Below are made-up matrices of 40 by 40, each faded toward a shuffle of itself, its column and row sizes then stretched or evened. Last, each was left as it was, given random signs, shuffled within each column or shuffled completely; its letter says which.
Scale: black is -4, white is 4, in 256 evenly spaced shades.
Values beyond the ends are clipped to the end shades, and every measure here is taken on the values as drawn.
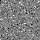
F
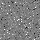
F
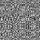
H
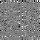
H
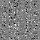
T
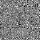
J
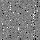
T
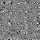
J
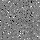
F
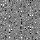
T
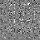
J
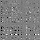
J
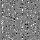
T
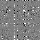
J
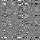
H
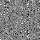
T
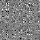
J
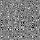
J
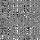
H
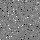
F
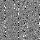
T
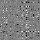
H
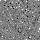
F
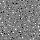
F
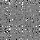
J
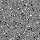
F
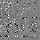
H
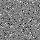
F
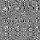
H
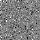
T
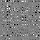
H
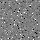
F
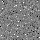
F
